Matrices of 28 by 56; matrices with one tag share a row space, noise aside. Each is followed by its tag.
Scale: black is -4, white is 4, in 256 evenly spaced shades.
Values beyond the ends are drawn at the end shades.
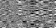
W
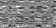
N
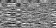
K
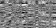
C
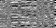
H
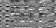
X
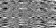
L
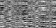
C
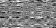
N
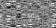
K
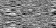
K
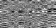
L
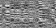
X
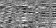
C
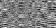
L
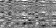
C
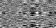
W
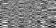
L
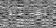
N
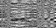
H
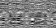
N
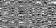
L
